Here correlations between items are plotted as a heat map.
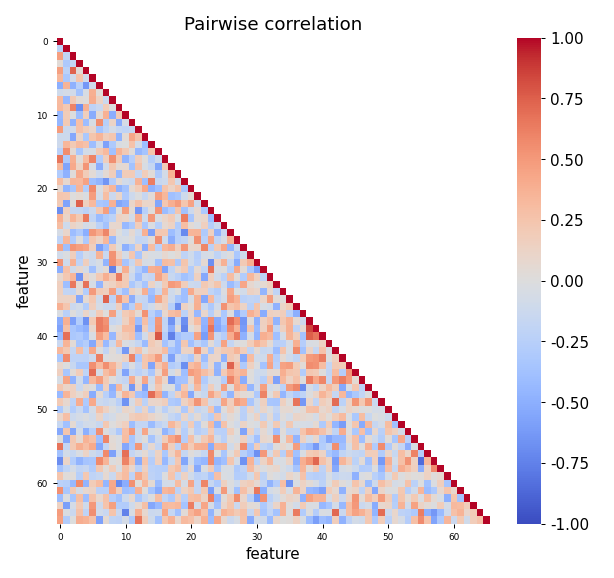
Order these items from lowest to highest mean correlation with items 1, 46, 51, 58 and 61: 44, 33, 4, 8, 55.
33, 4, 55, 8, 44
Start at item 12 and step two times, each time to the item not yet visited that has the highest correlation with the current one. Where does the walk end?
55
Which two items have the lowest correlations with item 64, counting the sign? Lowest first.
10, 57
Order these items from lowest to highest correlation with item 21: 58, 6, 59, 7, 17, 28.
58, 17, 59, 6, 28, 7
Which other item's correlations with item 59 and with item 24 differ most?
14
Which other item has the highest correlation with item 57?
39
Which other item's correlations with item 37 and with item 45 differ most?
49
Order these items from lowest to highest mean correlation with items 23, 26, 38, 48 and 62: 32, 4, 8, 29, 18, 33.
4, 8, 33, 29, 18, 32
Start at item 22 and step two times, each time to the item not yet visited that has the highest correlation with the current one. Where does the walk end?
60
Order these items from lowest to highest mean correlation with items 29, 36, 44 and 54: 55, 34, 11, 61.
11, 55, 61, 34
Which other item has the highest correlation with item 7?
35
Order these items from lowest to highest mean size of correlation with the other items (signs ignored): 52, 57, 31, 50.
50, 52, 31, 57
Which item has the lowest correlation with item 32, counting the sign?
3
